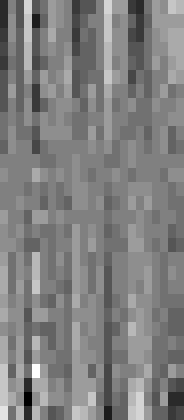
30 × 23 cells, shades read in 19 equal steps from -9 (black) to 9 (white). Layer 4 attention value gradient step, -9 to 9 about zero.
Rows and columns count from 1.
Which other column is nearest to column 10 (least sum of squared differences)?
17
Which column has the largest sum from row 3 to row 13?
14
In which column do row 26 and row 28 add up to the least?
4
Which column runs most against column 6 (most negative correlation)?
20
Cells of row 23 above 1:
4
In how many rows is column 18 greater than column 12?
14
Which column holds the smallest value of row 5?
1
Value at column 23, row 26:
-2
